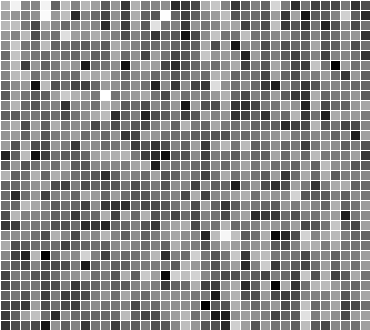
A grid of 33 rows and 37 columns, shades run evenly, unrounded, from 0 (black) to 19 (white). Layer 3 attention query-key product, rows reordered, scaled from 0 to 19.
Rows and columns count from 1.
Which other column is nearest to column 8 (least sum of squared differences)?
26
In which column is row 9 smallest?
4
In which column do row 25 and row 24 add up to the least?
28
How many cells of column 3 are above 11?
7
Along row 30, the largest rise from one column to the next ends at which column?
23
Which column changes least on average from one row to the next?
14
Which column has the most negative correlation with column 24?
5
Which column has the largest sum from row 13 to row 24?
34
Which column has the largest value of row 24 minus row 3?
31
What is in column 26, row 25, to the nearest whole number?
11
